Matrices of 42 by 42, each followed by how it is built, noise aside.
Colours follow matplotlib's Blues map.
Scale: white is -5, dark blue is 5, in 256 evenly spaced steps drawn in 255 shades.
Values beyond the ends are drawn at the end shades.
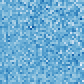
upper triangular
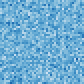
noise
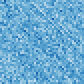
Toeplitz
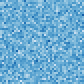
noise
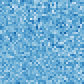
upper triangular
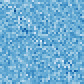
banded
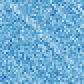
Toeplitz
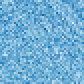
Toeplitz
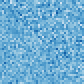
upper triangular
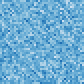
Toeplitz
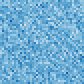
Toeplitz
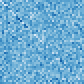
diagonal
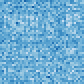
blocks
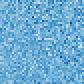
upper triangular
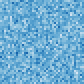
noise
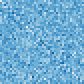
diagonal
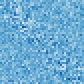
banded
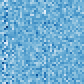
uneven columns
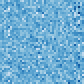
uneven columns
